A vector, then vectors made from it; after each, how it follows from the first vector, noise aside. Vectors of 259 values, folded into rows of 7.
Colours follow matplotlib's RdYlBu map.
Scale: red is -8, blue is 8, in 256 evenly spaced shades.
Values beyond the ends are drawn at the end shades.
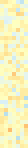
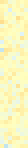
reversed, shrunk.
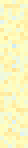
wrapped around, shrunk.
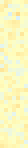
wrapped around, shrunk.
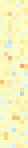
wrapped around, negated, partly zeroed.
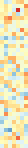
negated, scaled up.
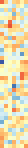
wrapped around, scaled up.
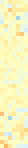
reversed, negated, partly zeroed.
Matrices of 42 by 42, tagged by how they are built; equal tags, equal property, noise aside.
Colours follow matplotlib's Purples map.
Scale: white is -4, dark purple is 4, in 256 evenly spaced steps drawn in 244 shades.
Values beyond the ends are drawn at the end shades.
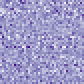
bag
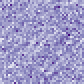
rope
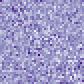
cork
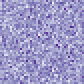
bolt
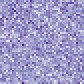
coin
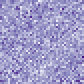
rope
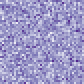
bolt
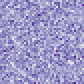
bolt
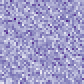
coin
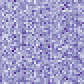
bolt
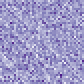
coin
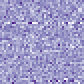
bag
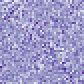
cork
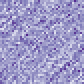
rope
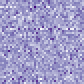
bag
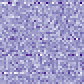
bag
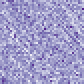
coin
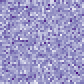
bolt
